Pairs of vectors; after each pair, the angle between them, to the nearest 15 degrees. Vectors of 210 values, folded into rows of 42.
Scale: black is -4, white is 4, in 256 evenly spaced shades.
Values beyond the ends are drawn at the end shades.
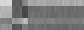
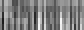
75 degrees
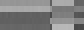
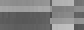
15 degrees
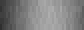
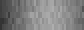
15 degrees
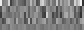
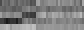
105 degrees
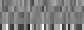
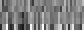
30 degrees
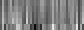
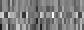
60 degrees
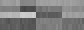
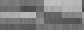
45 degrees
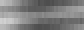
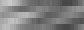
45 degrees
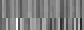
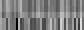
165 degrees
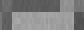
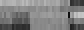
105 degrees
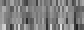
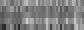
150 degrees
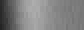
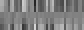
90 degrees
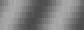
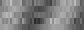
30 degrees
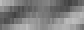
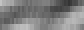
15 degrees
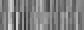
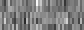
60 degrees
